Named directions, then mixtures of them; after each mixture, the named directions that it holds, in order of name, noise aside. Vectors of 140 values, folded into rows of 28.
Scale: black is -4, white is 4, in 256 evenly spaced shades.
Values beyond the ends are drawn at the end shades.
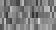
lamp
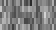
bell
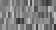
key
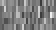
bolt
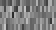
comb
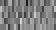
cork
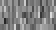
bolt, cork.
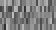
comb.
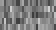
key, lamp.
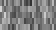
bell.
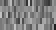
cork, key.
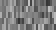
key.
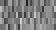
cork.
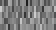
cork.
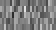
bolt, comb.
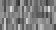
comb, key, lamp.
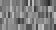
key.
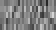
bolt, comb, key.
